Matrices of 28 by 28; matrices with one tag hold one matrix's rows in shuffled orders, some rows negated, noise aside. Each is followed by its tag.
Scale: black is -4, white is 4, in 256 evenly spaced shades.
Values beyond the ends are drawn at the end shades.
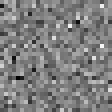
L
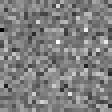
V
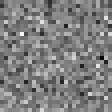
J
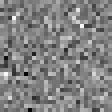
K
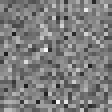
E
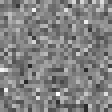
V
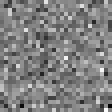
J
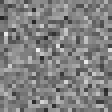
V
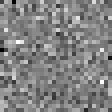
L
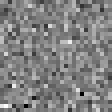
K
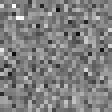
L
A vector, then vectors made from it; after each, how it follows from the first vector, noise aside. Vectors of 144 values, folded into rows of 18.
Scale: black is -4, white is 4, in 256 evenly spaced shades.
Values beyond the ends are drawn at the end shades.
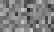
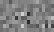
wrapped around, partly zeroed.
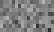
wrapped around, partly zeroed.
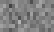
wrapped around, shrunk.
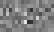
reversed, negated, partly zeroed.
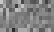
reversed, negated, partly zeroed.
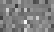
reversed, negated, partly zeroed.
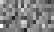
wrapped around, negated.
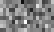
reversed, negated.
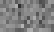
wrapped around, shrunk.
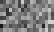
wrapped around.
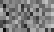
wrapped around.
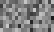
wrapped around.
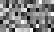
scaled up.
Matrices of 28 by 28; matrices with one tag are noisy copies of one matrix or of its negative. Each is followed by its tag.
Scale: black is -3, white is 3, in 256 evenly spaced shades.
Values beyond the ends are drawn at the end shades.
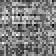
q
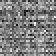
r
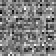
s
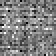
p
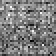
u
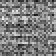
q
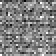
r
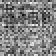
u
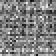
r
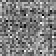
r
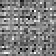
p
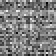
r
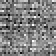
p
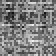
u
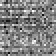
p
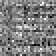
s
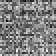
r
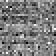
q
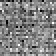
r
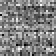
s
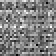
r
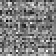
r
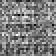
q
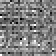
p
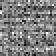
s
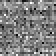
r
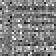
s
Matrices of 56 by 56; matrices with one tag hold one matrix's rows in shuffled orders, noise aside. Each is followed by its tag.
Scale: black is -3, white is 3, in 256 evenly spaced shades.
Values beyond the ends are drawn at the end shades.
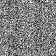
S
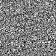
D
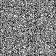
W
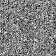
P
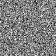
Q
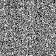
S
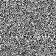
D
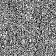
S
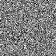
Q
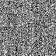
S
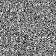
D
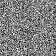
P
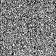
W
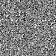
D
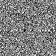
D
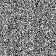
S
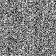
S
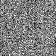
W
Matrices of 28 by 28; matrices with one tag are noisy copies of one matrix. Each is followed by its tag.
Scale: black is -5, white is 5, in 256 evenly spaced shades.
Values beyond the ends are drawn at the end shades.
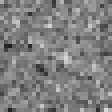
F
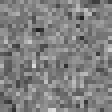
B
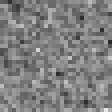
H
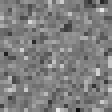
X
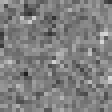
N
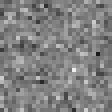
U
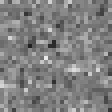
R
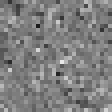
H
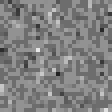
H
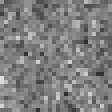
U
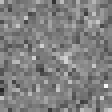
F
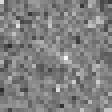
F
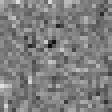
R
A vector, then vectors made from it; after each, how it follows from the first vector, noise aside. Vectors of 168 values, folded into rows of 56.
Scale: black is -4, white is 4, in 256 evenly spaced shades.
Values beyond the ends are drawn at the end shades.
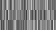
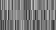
sign-scrambled.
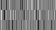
wrapped around, negated, partly zeroed.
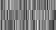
sign-scrambled.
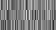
sign-scrambled.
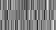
sign-scrambled.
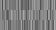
reversed, negated, shrunk.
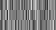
sign-scrambled.
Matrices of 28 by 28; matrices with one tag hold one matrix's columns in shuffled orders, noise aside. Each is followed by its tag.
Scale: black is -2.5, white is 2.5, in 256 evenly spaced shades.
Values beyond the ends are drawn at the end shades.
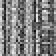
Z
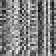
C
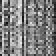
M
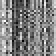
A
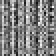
M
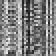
C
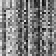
A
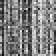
Z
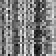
Z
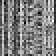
M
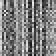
A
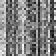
Z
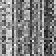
Z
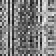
M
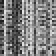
C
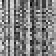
A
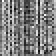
C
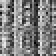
M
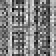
M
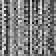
C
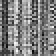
C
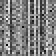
C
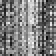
M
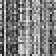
Z
